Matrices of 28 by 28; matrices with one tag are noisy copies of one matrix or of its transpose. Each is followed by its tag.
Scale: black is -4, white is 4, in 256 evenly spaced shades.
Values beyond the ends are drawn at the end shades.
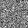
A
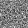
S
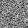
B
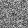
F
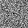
F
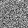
S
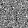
A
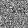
B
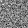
F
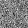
F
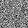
A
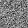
F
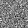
A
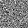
F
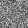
B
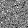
B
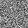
B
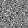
B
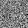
S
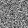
S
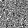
F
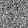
S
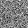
S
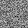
A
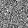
B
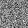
S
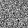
F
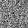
F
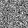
S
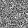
B
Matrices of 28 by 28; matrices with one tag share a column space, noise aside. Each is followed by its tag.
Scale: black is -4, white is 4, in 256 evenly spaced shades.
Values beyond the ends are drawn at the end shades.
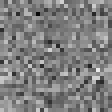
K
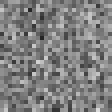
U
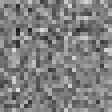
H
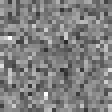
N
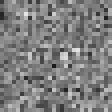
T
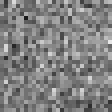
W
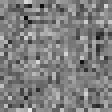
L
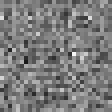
T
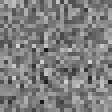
K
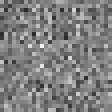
U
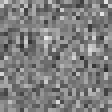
W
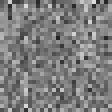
L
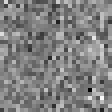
L
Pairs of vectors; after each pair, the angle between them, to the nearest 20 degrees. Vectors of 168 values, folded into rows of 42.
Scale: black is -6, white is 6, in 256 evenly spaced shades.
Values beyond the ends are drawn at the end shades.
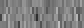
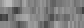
80 degrees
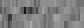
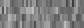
120 degrees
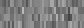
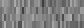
120 degrees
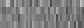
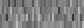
100 degrees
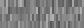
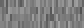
160 degrees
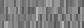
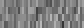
160 degrees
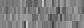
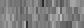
140 degrees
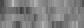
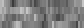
160 degrees
